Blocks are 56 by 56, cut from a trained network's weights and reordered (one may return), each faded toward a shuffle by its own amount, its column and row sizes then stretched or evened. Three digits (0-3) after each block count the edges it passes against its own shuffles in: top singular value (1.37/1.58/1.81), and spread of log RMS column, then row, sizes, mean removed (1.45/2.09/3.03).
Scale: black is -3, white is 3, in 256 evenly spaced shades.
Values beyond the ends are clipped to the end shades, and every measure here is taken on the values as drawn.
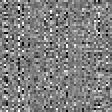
3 3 0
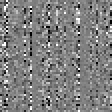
2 3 1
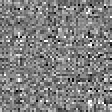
3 1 2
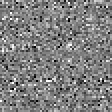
1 1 2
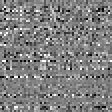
3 1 3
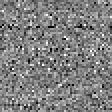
0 0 1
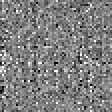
1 1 1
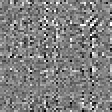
3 2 2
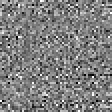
3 1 2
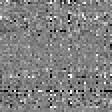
1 2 2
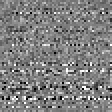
0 0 3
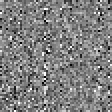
0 2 0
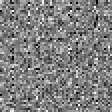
2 2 0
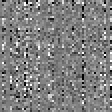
1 3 1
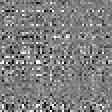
3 2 3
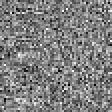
2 0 1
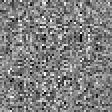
3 2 0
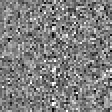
2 2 0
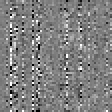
3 3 1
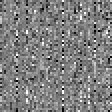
1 3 0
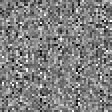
2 2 0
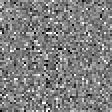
1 1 1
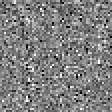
0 1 0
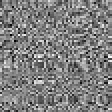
3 0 2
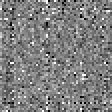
0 2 1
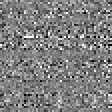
3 1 3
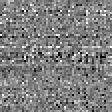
1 1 2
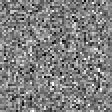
0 1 0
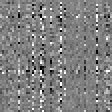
3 3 1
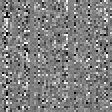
0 3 1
